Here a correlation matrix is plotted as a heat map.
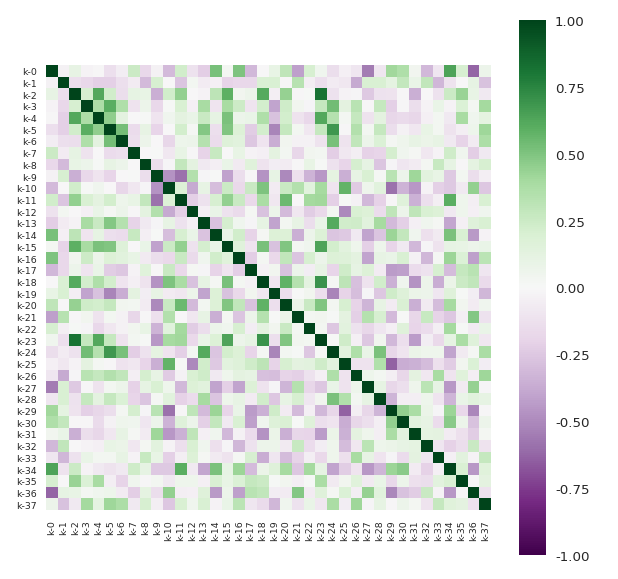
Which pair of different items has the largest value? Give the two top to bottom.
k-2, k-23
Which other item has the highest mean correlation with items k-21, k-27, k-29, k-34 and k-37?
k-30
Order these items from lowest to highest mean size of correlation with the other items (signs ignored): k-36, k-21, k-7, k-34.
k-7, k-21, k-36, k-34
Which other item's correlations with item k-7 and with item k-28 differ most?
k-24
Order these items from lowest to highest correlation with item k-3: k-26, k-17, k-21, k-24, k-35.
k-17, k-21, k-35, k-26, k-24
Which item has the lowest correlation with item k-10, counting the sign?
k-29
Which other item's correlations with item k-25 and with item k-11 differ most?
k-34
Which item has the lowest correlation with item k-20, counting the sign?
k-9
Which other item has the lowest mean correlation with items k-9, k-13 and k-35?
k-11
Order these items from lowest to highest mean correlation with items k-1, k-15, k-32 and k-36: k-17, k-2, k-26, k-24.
k-26, k-17, k-24, k-2
